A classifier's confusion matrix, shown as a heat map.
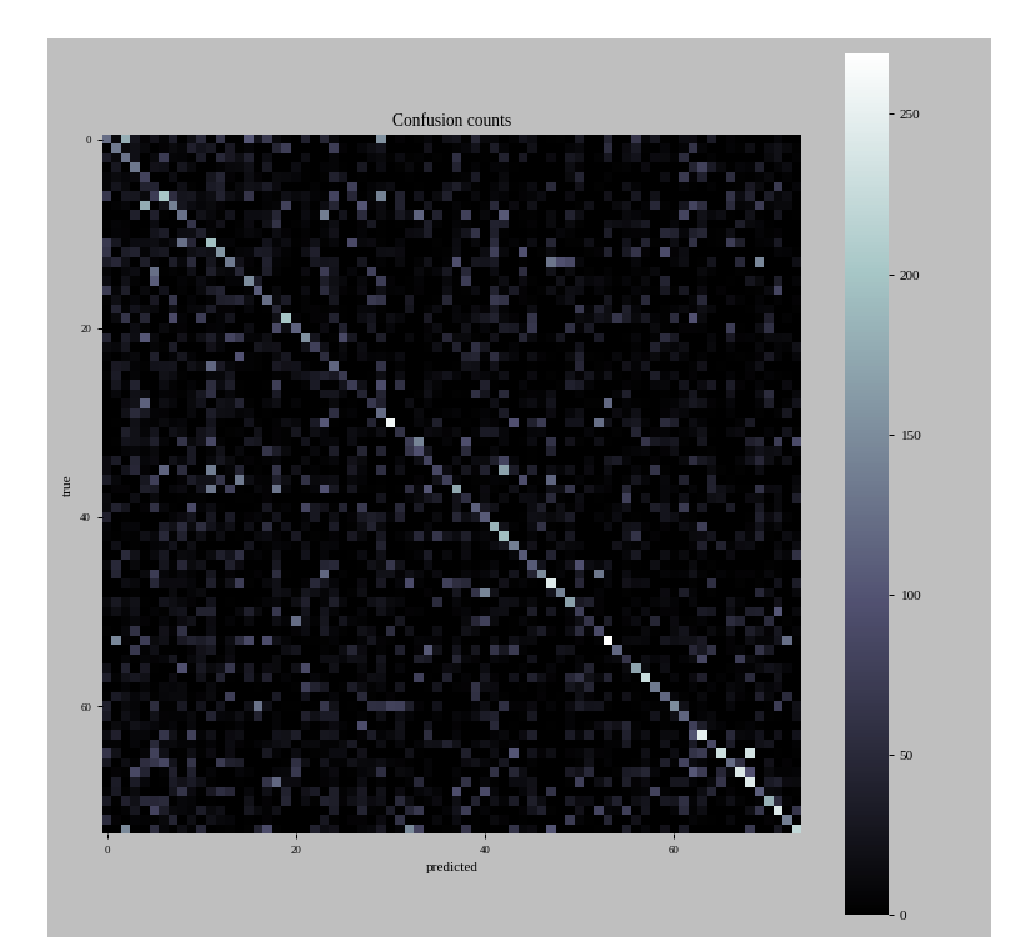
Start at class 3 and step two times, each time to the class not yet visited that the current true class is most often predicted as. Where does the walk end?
62
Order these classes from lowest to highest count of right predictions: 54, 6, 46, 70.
54, 46, 70, 6
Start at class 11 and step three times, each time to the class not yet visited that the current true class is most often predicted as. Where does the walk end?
14
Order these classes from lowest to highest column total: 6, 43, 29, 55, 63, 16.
16, 43, 55, 6, 63, 29
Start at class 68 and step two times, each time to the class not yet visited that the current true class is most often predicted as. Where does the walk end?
50
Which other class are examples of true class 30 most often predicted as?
52
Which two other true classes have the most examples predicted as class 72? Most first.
53, 59
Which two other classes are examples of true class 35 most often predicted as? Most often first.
42, 11
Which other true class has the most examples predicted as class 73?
32
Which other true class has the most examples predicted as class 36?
47
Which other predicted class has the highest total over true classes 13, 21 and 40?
69
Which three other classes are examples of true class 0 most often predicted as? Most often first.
2, 29, 15
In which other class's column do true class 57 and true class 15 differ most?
5
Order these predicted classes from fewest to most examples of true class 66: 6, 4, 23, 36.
36, 23, 4, 6
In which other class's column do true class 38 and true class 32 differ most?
33
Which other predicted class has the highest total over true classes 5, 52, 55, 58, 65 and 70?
68
